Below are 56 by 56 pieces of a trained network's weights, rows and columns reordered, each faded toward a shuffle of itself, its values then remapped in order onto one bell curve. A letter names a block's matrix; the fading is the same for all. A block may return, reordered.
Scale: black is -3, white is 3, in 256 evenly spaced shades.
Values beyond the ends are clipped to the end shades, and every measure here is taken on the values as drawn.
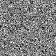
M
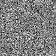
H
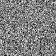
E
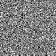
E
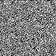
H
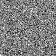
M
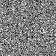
M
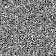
M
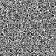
E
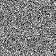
H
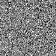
H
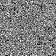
M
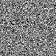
E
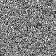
H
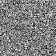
M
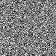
H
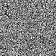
M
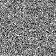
M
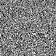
M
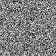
H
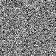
H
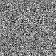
E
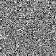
H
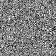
M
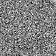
M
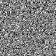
E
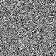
H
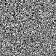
H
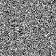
E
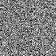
H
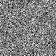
M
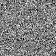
M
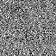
E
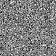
M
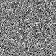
H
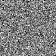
M
